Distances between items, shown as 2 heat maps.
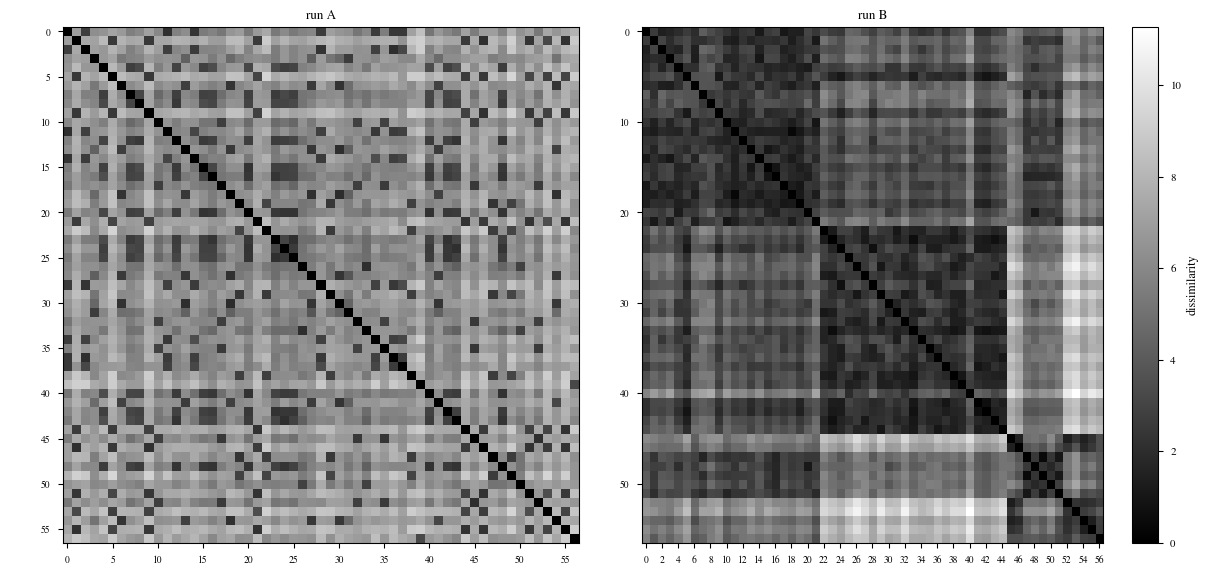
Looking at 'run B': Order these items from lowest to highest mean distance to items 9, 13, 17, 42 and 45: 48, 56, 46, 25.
48, 25, 46, 56
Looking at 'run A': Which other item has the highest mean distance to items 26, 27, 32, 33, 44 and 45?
39
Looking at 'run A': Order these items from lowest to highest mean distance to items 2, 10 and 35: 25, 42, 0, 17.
17, 0, 25, 42
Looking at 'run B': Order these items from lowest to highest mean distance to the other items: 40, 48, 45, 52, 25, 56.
48, 25, 40, 56, 45, 52
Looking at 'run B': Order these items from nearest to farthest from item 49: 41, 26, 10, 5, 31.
10, 5, 41, 31, 26
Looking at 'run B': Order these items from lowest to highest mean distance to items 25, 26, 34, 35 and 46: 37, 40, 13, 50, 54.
37, 13, 40, 50, 54
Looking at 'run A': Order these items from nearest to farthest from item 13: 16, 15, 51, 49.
16, 15, 49, 51
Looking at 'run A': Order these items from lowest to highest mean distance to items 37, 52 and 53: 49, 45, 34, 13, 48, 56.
45, 34, 48, 13, 56, 49
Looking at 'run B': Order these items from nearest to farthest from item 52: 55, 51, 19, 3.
55, 51, 3, 19
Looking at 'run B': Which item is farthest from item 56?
40
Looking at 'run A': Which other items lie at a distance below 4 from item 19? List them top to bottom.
22, 29, 38, 47, 49
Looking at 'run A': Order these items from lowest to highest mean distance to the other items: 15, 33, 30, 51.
15, 33, 30, 51
